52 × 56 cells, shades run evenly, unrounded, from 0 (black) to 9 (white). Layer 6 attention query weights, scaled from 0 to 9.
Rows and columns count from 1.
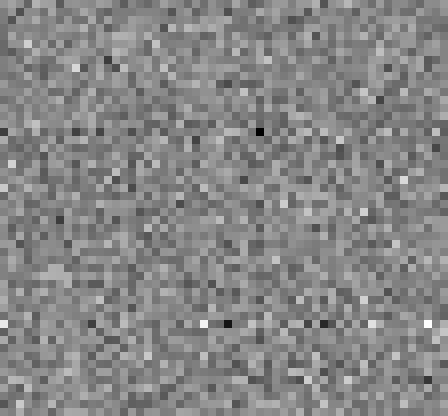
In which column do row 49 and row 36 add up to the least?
27
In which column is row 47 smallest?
41
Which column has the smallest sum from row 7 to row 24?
17
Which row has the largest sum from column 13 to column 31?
9
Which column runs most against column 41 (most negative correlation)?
1
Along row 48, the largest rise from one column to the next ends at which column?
39
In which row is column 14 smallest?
8
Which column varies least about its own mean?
53
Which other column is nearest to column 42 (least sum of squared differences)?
12
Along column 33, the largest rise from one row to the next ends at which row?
18
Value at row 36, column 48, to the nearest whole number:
5
